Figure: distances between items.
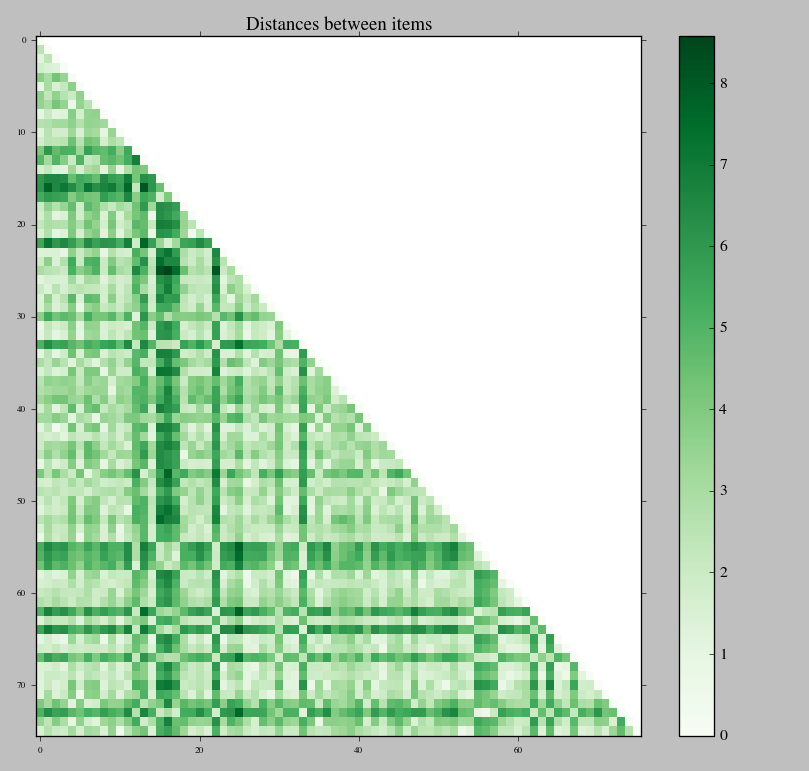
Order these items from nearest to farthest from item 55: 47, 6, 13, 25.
6, 47, 13, 25
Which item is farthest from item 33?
25
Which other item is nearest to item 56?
73
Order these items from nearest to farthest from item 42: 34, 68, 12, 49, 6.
34, 68, 49, 6, 12
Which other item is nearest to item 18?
45
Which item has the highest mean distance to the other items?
16
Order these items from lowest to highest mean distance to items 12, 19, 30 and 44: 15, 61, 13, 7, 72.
61, 7, 72, 15, 13
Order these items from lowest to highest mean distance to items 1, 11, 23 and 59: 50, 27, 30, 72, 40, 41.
27, 50, 40, 41, 72, 30
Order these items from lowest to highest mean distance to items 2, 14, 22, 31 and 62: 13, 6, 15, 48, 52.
48, 52, 6, 15, 13
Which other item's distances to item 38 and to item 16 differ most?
9
